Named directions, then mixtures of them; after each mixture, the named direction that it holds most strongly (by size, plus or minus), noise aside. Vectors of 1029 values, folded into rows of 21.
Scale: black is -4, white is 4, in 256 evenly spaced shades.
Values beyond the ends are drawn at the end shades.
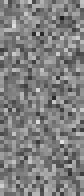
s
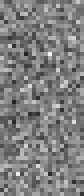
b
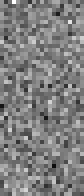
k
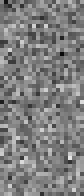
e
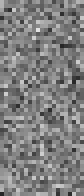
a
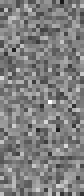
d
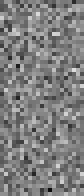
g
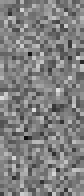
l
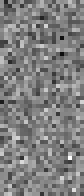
e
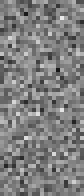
b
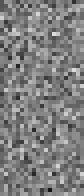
g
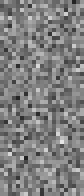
g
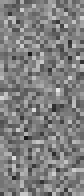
l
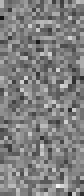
a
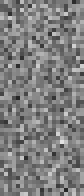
g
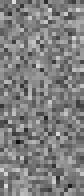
k
